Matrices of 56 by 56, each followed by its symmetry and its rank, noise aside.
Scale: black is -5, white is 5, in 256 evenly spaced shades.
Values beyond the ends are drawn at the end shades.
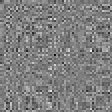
symmetric, rank four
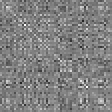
symmetric, rank four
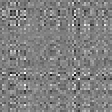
symmetric, rank two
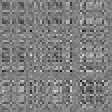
symmetric, rank two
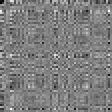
symmetric, rank three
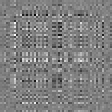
antisymmetric, rank two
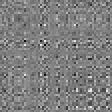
symmetric, rank three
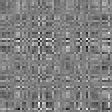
no symmetry, rank two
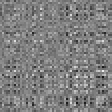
symmetric, rank two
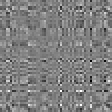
antisymmetric, rank two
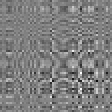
no symmetry, rank two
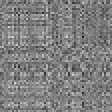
no symmetry, rank four
